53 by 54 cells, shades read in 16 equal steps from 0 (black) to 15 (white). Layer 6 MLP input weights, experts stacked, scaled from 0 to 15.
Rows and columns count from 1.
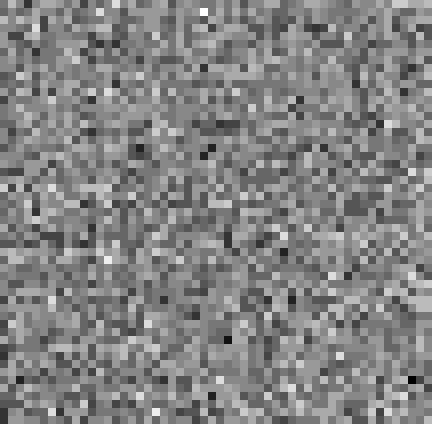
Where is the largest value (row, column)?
2, 26
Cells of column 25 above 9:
6
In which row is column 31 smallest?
22
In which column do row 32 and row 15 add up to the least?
36
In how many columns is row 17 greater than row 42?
21
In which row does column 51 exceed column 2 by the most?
50
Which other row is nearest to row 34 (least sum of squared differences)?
11
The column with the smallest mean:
12
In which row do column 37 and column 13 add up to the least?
38
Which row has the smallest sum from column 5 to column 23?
48
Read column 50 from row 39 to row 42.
7 7 8 7
